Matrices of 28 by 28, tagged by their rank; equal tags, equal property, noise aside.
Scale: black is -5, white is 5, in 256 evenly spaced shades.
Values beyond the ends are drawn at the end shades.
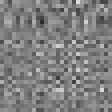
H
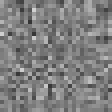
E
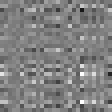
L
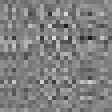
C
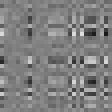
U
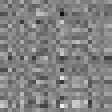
C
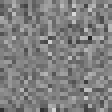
E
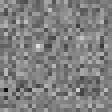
H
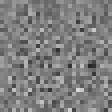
E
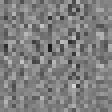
H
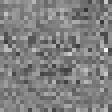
E
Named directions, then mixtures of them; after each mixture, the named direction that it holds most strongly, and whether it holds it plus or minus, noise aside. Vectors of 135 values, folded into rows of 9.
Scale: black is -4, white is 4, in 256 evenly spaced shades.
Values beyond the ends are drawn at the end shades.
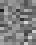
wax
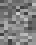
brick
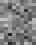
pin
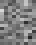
wax, minus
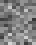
pin, minus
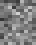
pin, minus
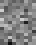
wax, minus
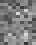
pin, minus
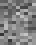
brick, plus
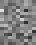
wax, minus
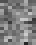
wax, minus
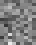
pin, minus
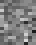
wax, minus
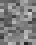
pin, minus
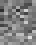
wax, plus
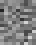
wax, plus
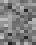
pin, plus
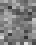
pin, plus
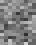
brick, minus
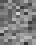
brick, plus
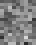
pin, minus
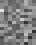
wax, minus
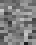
wax, minus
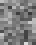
pin, plus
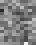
wax, plus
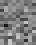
wax, plus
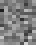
wax, plus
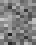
pin, plus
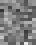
wax, plus
